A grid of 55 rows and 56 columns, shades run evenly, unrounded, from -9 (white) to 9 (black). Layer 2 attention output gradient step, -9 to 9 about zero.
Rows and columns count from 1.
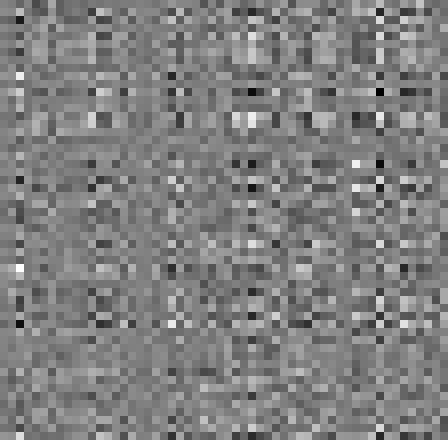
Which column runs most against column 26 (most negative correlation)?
36
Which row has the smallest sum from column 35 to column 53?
1
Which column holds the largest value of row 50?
32
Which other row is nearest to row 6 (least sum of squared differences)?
42
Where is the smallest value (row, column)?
34, 3
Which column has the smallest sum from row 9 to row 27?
55
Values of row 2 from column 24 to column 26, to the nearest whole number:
3 0 -1
